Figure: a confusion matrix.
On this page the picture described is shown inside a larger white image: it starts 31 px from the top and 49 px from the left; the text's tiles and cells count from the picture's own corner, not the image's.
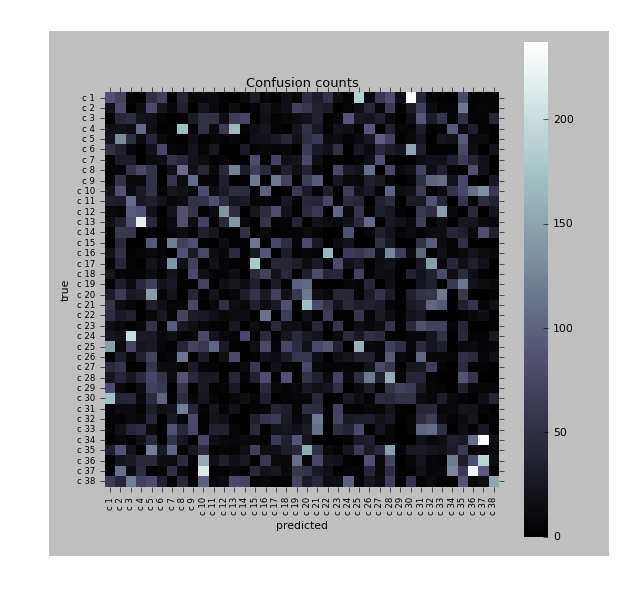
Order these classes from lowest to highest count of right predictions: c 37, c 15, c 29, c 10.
c 29, c 10, c 37, c 15
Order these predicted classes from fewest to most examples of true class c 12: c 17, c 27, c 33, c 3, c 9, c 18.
c 18, c 27, c 9, c 17, c 3, c 33
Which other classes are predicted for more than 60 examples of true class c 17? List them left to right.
c 7, c 9, c 15, c 23, c 32
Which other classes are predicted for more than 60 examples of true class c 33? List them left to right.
c 7, c 9, c 21, c 25, c 31, c 32
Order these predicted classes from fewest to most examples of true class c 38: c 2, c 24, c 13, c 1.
c 2, c 1, c 13, c 24
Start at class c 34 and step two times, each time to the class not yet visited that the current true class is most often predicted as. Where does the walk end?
c 36
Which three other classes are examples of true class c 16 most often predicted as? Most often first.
c 22, c 28, c 31
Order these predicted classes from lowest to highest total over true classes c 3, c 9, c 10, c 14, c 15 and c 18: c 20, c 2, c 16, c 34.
c 34, c 16, c 20, c 2
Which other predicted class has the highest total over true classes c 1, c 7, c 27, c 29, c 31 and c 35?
c 20
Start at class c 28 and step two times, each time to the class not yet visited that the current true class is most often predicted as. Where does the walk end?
c 8
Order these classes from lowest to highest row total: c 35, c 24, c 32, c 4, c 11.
c 32, c 24, c 4, c 11, c 35
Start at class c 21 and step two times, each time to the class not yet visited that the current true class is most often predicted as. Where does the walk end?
c 5
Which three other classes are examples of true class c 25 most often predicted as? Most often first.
c 1, c 11, c 22
